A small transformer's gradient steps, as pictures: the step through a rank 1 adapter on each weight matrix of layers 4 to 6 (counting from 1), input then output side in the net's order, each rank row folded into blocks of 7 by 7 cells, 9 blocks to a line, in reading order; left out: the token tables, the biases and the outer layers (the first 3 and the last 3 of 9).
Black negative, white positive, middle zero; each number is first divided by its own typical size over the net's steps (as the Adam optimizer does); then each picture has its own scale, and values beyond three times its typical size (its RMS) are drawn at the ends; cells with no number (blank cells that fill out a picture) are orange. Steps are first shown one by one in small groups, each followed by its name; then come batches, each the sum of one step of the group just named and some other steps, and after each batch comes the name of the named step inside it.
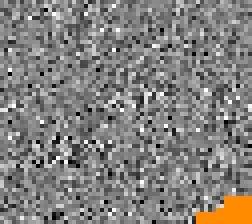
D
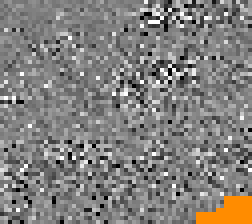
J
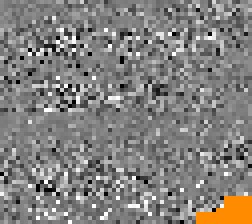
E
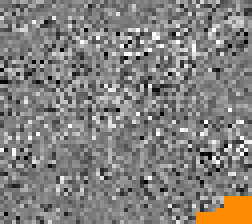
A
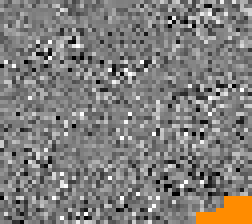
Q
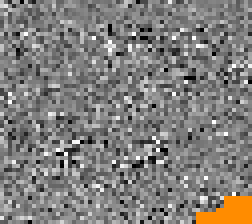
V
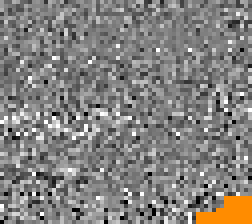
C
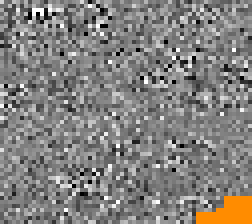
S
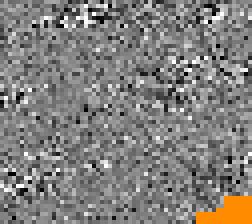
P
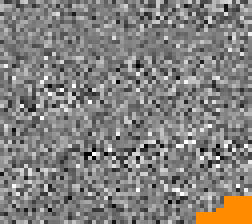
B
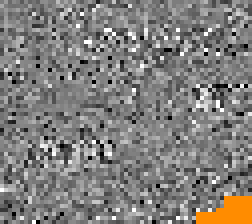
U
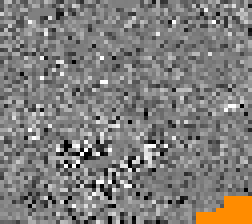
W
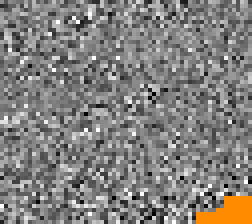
C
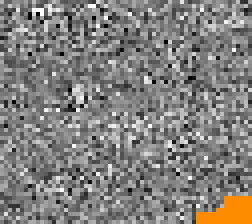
S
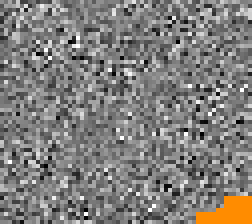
Q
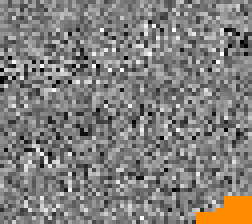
D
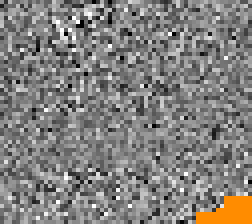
E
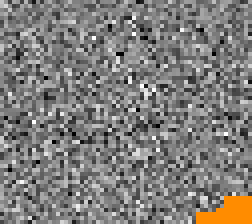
V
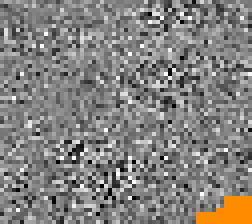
J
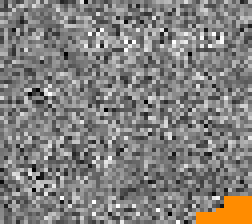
A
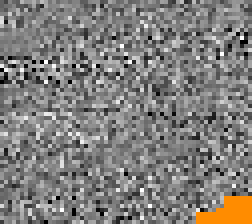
A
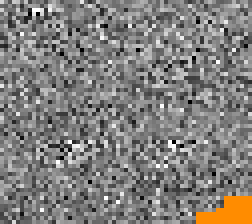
S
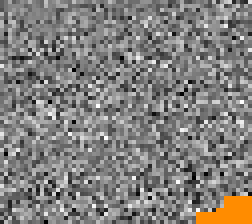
E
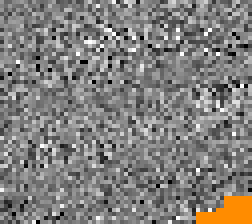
U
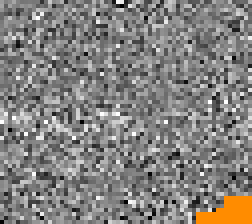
C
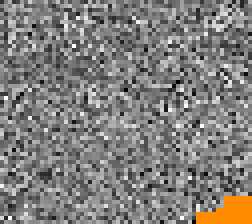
P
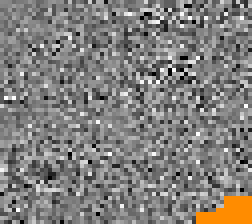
J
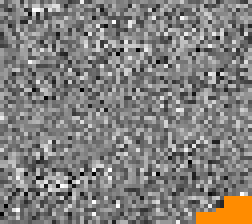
S
